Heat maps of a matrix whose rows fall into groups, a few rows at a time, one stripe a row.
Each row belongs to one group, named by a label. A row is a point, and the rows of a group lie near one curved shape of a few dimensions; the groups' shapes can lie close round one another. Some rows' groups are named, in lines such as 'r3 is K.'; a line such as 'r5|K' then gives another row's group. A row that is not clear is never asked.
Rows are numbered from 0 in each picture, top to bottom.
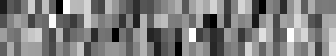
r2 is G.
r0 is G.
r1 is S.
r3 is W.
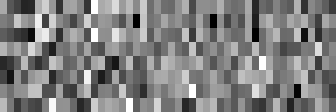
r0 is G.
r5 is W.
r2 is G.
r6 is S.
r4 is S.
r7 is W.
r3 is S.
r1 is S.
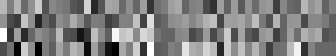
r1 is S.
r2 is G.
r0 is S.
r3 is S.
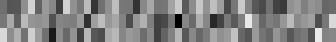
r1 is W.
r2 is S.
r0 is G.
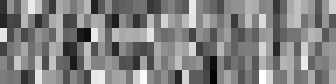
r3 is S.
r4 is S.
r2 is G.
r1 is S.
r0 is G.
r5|G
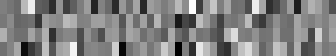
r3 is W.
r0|S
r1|W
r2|S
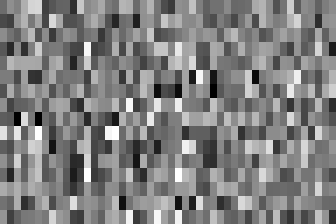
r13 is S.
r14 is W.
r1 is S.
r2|S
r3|W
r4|S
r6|W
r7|W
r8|S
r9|S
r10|W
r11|S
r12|W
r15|W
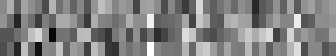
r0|W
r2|W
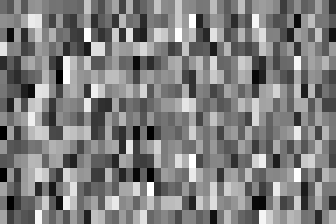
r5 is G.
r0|W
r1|S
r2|W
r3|G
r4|G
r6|G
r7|W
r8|S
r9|G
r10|W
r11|S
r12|G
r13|S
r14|G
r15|G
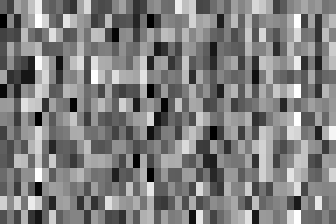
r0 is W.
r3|W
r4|G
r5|G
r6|G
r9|G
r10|W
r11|S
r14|S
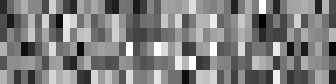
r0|S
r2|G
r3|W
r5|W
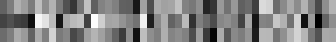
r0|S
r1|G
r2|S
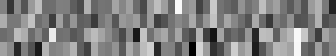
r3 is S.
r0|W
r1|S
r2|S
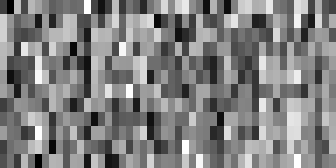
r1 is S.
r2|W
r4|G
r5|G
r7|S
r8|G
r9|G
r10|W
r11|S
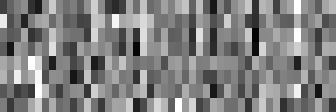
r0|S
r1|G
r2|S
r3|S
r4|S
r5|S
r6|G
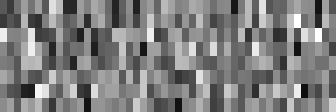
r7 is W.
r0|S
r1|S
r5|W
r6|G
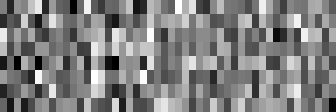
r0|W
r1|S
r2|G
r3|G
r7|W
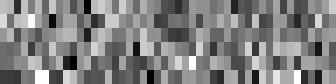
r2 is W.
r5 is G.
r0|W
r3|S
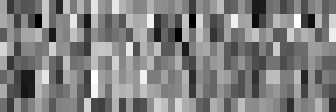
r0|G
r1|S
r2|W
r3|W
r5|G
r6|G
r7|W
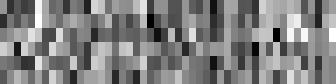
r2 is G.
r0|G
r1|G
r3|W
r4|G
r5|S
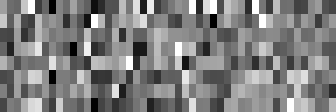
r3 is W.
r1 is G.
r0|S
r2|W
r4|W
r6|W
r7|G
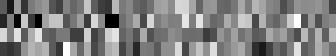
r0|W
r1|S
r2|S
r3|G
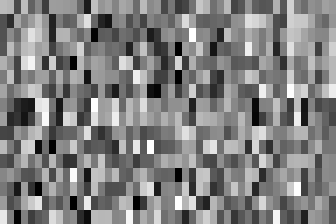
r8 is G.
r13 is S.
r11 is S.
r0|W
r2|G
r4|W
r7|G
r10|S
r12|W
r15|W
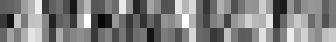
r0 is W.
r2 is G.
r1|W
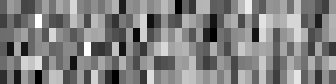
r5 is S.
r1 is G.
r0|W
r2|S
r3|W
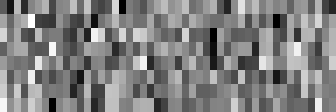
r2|G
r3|S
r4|G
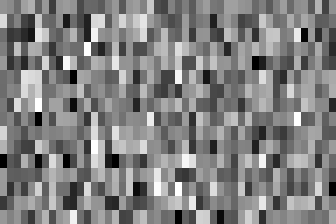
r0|S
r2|G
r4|G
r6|W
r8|S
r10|G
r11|S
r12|W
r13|W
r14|S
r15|W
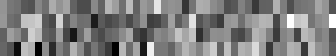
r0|W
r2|S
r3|S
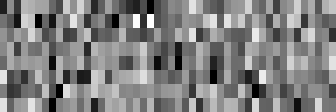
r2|S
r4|W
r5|G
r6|G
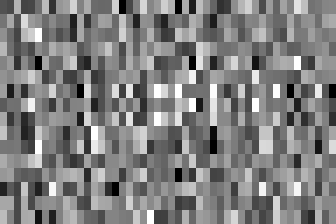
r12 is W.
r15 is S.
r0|W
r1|W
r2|W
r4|S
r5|S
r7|S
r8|W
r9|G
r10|G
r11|S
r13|S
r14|W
